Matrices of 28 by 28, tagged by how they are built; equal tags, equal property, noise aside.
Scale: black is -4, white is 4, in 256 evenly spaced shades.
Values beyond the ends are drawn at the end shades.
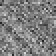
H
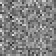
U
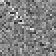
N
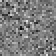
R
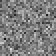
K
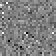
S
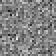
U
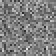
U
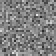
K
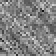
H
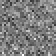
H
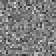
K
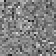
R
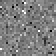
S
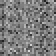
U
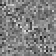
N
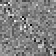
N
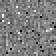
S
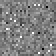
S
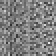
U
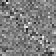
N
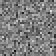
K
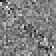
N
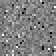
S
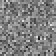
K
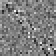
N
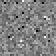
S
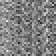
U
